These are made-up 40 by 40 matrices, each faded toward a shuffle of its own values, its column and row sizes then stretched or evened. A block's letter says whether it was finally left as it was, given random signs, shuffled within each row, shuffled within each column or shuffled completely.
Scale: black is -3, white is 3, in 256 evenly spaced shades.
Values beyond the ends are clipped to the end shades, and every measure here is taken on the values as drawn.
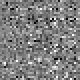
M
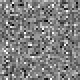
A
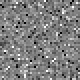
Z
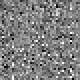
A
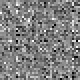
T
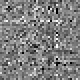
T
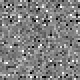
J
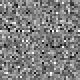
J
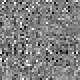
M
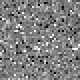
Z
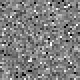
Z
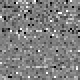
J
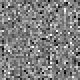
A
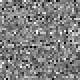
J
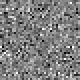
J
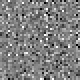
M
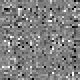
M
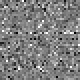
J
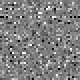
J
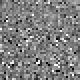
J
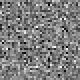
T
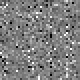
A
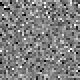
Z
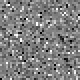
Z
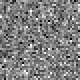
Z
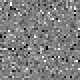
J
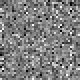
A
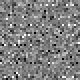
J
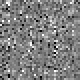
A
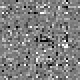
T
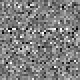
J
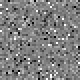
Z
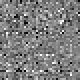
T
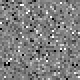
Z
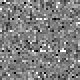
J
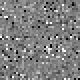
J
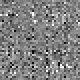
T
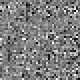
T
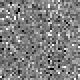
A
